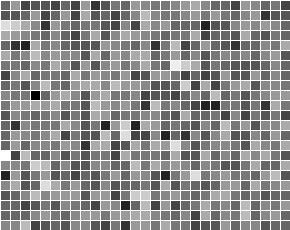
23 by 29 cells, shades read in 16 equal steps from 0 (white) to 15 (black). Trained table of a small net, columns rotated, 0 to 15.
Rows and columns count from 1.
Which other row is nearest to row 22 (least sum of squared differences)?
9
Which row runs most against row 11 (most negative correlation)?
21
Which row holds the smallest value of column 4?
17
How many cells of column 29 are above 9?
6
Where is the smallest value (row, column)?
16, 1
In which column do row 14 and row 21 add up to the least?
11
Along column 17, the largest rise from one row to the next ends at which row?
18
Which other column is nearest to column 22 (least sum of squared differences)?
7
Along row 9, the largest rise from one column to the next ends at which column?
20
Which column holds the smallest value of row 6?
4
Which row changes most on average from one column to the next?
14
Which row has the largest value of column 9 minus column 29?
15
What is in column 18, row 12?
10
